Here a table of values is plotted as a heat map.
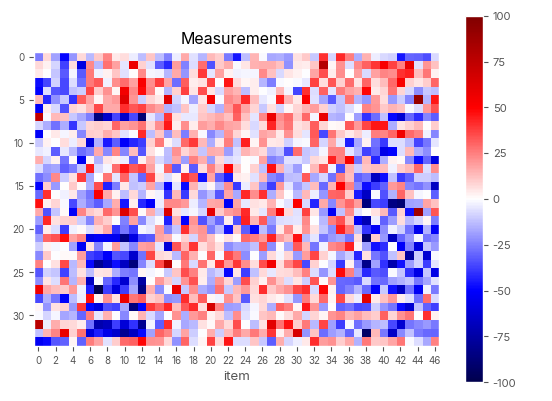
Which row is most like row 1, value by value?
2
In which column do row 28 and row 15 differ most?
38
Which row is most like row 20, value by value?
25
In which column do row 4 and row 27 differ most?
12
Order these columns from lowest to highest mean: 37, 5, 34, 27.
37, 5, 34, 27
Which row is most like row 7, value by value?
31
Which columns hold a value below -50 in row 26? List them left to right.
6, 10, 12
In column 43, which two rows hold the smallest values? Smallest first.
23, 29
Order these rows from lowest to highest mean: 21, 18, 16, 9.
21, 16, 9, 18
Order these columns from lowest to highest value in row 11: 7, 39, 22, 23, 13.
39, 22, 23, 13, 7
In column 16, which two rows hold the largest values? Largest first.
27, 22
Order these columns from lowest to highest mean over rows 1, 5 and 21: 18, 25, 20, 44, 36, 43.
18, 36, 43, 20, 25, 44
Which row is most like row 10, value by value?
26
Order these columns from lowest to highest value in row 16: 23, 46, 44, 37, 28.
37, 46, 23, 44, 28
